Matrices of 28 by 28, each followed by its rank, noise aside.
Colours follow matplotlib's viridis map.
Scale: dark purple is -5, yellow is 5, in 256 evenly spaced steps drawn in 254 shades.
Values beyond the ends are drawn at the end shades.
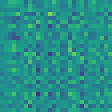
three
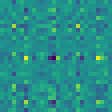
two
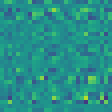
three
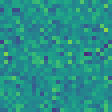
six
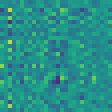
three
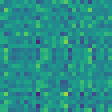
three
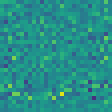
six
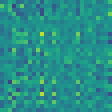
three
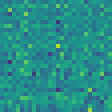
six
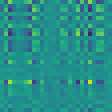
one
